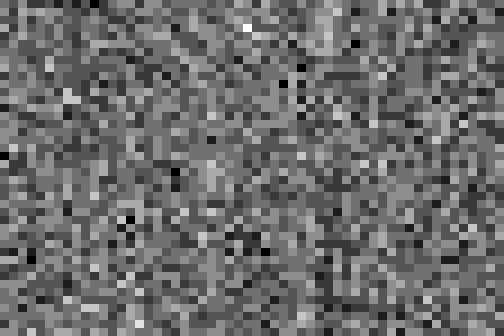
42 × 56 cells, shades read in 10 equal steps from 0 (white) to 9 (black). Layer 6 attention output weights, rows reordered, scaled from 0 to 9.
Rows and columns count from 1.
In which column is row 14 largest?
1
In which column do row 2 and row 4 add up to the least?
28
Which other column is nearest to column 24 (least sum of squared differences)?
25
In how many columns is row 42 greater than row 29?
21
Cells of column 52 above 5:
21
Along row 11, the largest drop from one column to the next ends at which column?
33
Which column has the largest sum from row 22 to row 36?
37
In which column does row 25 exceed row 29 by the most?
53
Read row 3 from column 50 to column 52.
3 6 4
